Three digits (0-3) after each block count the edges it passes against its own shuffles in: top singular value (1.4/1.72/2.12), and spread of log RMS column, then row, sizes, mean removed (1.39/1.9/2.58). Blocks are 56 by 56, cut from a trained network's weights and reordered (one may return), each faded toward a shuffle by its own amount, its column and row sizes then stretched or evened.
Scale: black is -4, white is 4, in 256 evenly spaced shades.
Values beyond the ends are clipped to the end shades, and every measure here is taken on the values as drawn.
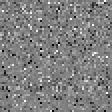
1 1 0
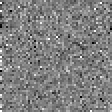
1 1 0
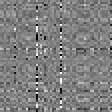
3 2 1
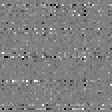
1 1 3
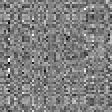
3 3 0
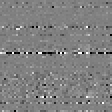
3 0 3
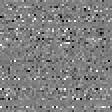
0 0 3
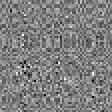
3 1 0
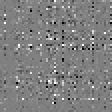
1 3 3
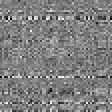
3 0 3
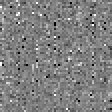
0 2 1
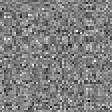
3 0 1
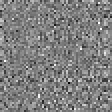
3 1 1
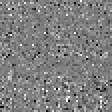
0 1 2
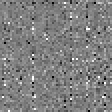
1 2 1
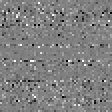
0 0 3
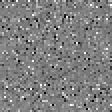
0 0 1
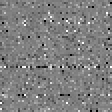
1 1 2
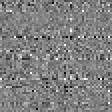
2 1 3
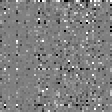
2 3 2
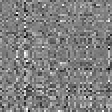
3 2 2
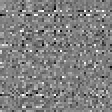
2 1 3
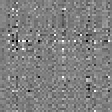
2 2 2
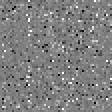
0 1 1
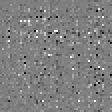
0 2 2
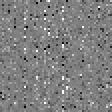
0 2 0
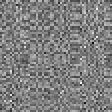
3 0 0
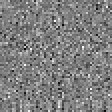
2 1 0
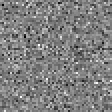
2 0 1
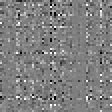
2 3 2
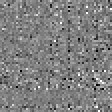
0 2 2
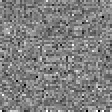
2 0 1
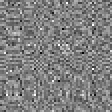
3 1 1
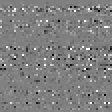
0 1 3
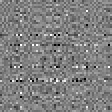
2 1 2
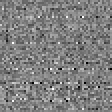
0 0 3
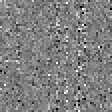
0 2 0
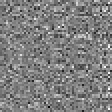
3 1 1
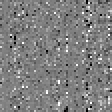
0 3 0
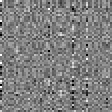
3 2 0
